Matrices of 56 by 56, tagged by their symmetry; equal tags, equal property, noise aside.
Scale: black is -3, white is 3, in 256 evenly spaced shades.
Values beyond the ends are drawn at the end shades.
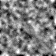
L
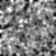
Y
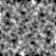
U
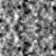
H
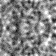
H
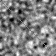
Y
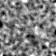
L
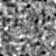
L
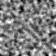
L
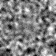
L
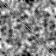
U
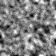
L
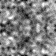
H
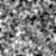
L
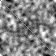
U
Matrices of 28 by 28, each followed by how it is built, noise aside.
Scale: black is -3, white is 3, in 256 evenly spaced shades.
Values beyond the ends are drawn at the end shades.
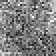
smooth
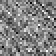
Toeplitz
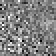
lower triangular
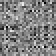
blocks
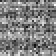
blocks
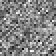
Hankel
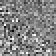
lower triangular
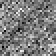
Hankel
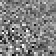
lower triangular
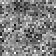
smooth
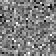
noise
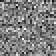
noise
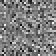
repeating rows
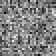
blocks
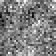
smooth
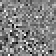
lower triangular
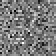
repeating rows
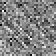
Toeplitz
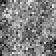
smooth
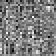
low rank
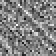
Toeplitz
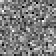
noise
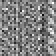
repeating rows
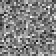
noise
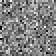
noise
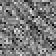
Toeplitz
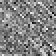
Toeplitz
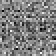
blocks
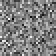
repeating rows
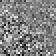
lower triangular
